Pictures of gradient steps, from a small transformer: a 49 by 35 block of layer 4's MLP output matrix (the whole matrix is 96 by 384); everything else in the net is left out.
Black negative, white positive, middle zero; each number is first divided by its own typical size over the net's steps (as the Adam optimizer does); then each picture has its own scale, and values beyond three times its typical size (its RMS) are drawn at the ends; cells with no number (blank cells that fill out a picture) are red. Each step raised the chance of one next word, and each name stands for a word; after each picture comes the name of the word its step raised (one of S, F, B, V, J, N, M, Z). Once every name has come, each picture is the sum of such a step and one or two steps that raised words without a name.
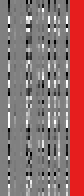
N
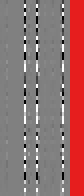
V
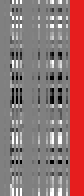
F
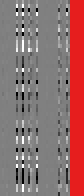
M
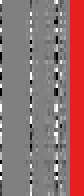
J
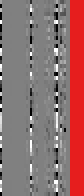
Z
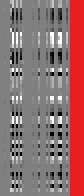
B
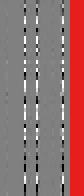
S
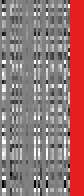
V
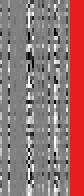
V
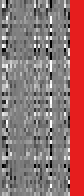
N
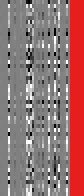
S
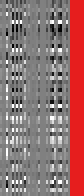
Z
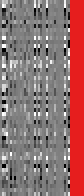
J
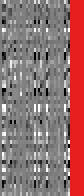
J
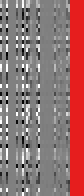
V
